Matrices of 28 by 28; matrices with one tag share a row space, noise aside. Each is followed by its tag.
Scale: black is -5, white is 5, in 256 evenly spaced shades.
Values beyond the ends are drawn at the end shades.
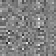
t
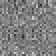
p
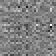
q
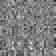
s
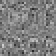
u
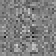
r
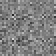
s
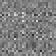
p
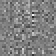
r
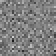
s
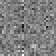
u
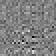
r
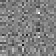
t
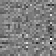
q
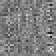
q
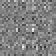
p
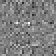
r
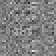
r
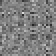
u
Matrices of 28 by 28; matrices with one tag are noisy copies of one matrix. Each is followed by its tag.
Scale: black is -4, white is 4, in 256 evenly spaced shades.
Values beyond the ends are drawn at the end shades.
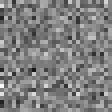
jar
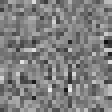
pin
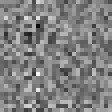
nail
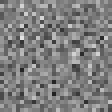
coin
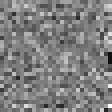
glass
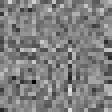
pin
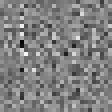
coin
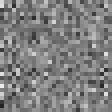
jar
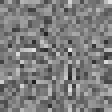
pin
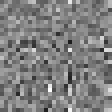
pin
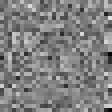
glass
